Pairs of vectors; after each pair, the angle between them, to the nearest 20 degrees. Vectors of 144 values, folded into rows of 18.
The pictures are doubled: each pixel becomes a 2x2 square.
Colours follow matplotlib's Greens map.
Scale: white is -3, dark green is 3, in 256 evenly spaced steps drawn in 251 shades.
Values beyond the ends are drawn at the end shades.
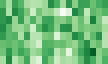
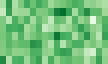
140 degrees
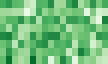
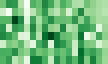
60 degrees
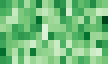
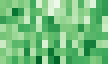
120 degrees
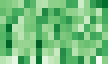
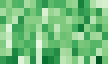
160 degrees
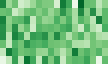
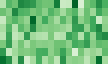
160 degrees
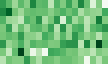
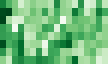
60 degrees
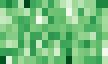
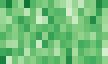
20 degrees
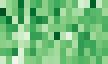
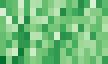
160 degrees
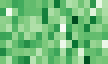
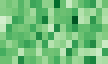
60 degrees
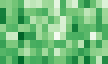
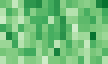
140 degrees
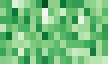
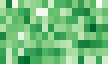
60 degrees
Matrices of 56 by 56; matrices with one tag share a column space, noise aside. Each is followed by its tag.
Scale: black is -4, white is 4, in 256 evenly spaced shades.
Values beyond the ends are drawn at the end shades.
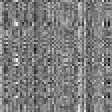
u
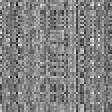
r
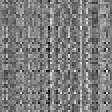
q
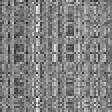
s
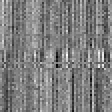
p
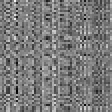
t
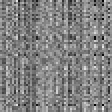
t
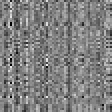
u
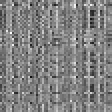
r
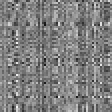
u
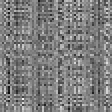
t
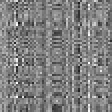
u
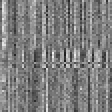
p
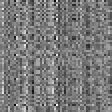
t
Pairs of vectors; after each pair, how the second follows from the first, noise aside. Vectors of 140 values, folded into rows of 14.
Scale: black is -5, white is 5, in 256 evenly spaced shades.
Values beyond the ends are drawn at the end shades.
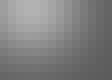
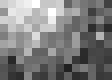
scaled up.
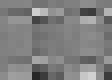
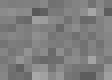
negated, shrunk.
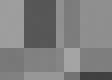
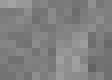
reversed, negated, shrunk.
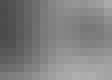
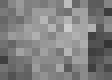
wrapped around.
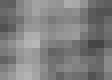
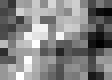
scaled up.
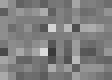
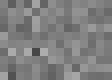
wrapped around, shrunk.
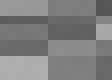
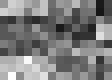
scaled up.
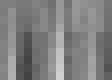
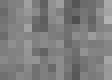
wrapped around, shrunk.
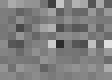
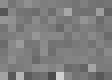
reversed, negated, partly zeroed.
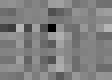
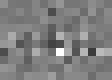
reversed, negated, partly zeroed.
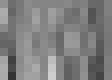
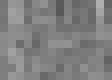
reversed, negated, shrunk.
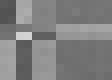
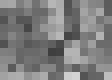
wrapped around.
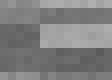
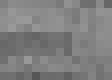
reversed, negated, shrunk.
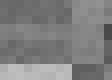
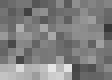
copied.
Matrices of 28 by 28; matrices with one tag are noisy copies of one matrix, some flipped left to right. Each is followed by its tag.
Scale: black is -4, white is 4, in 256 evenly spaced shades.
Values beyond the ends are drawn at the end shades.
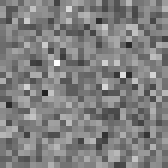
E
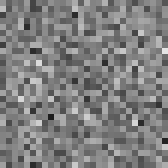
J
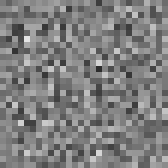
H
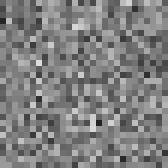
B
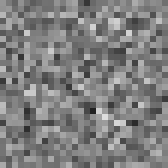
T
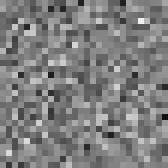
E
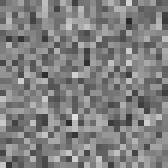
B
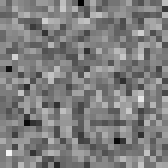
T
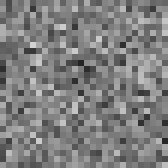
J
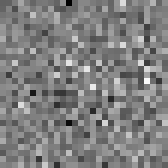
H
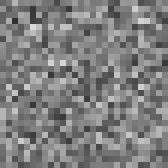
E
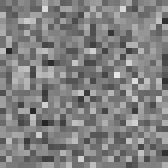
J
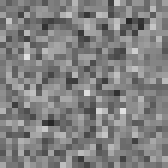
T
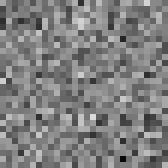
B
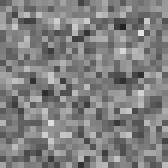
T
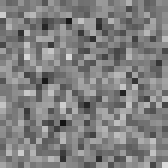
T
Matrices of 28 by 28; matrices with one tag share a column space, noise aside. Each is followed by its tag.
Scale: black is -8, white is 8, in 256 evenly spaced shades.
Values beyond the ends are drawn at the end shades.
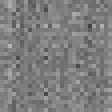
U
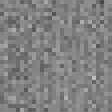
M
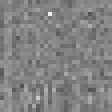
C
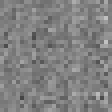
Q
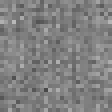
M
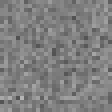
Q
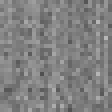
C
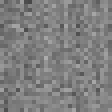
U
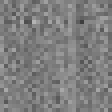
M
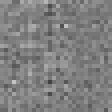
U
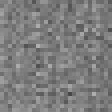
U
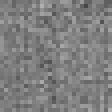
M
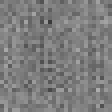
M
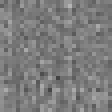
C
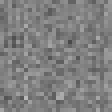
Q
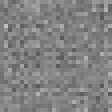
U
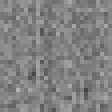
C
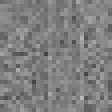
Q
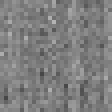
C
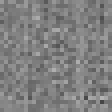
Q
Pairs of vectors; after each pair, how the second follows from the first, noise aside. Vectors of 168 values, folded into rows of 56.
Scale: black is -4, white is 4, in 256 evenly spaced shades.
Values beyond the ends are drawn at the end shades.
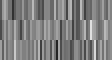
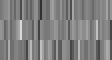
reversed, partly zeroed.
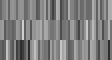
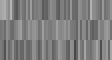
wrapped around, negated, shrunk.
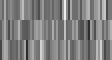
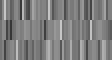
wrapped around, negated, partly zeroed.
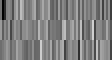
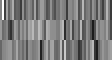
sign-scrambled.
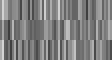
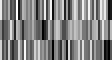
reversed, negated, scaled up.
